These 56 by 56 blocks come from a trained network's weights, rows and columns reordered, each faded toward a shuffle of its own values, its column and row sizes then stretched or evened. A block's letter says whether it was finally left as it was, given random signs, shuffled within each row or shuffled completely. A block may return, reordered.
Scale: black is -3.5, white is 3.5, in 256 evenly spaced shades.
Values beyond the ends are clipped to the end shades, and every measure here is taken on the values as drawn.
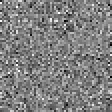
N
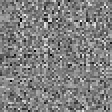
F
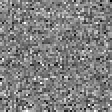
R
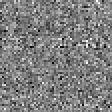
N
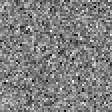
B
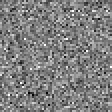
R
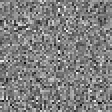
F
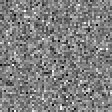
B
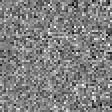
N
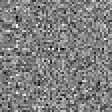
F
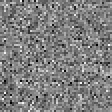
N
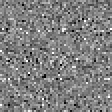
R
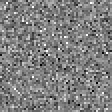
B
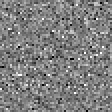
R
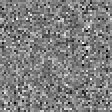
N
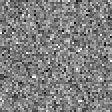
B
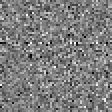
N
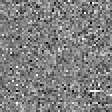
N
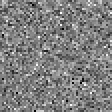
B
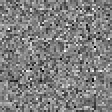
N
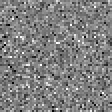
R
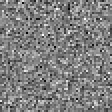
R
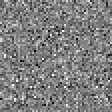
R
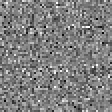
R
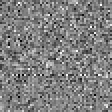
N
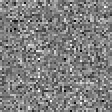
N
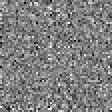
N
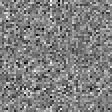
N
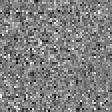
N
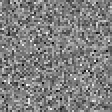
B
